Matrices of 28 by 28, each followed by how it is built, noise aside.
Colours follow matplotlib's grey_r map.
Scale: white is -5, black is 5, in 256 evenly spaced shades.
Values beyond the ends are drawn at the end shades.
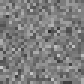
noise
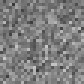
Hankel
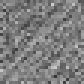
Hankel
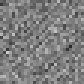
Hankel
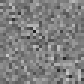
banded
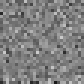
uneven rows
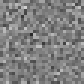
noise
